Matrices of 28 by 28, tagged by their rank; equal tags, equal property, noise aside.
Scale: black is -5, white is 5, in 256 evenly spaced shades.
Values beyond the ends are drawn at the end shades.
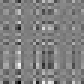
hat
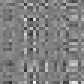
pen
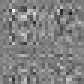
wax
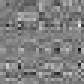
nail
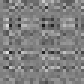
pen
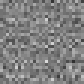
wax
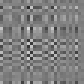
hat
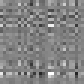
pen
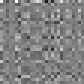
nail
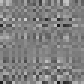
pen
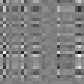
hat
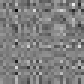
nail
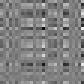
hat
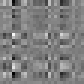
hat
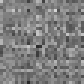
wax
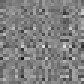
wax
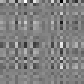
hat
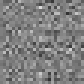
wax
